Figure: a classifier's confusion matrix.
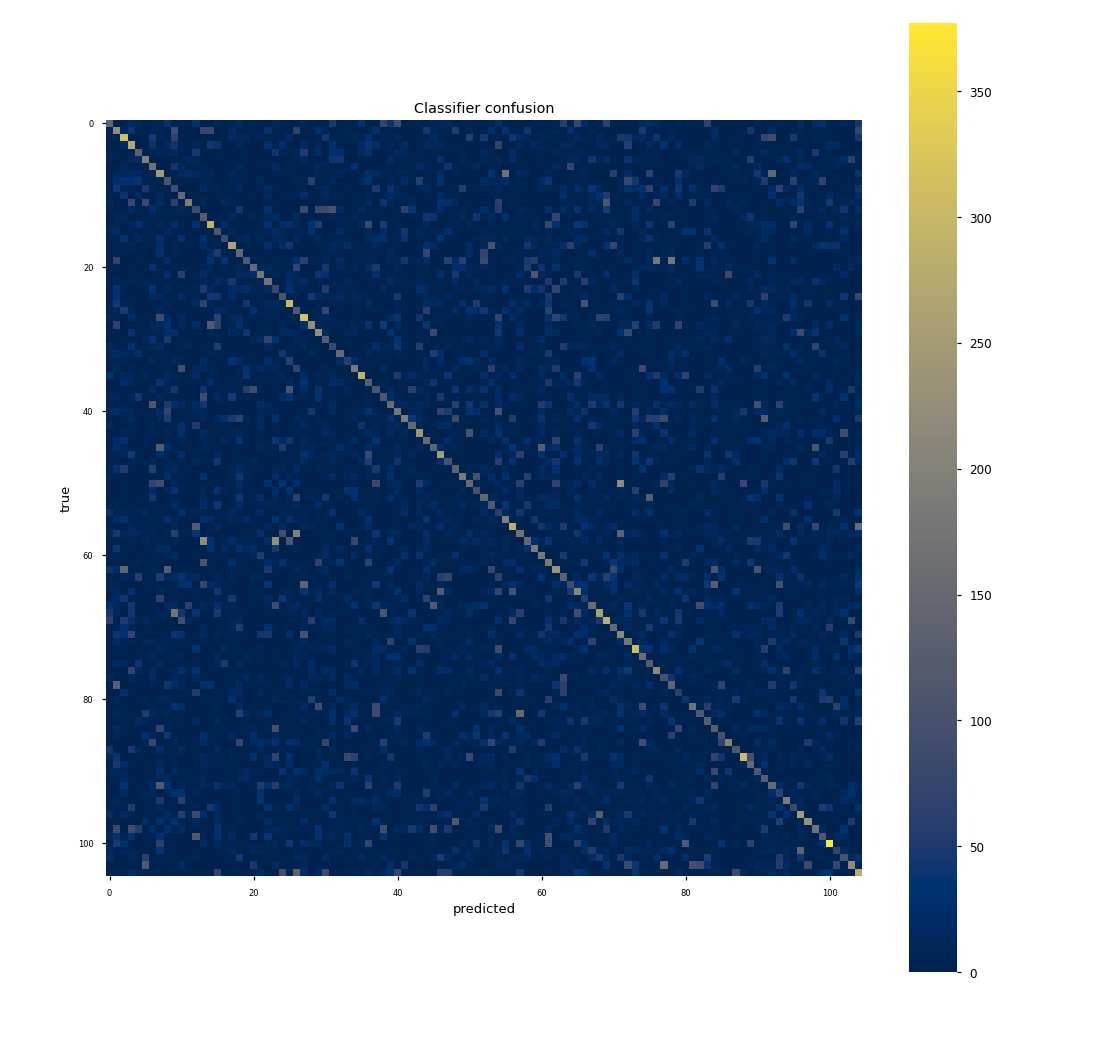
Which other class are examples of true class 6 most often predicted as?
64
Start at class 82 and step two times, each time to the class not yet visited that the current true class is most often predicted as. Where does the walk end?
26
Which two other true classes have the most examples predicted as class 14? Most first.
28, 1
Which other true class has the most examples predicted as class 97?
103
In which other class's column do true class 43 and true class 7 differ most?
55
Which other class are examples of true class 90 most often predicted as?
84
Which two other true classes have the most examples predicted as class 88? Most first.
50, 40
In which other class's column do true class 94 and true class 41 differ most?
91
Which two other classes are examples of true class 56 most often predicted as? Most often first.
104, 12
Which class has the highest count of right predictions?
100
